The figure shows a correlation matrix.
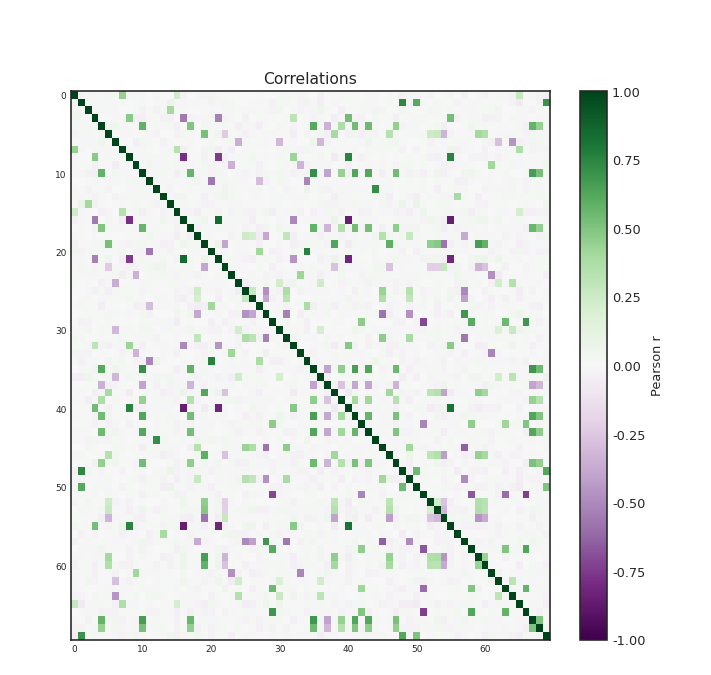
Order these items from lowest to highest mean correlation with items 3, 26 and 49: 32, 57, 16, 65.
57, 16, 65, 32
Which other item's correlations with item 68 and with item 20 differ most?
34
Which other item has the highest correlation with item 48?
1
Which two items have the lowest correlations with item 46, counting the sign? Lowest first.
54, 22
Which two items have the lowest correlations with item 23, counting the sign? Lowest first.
61, 9
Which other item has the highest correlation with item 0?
7
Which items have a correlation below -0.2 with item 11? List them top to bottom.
20, 27, 34
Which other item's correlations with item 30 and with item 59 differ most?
19
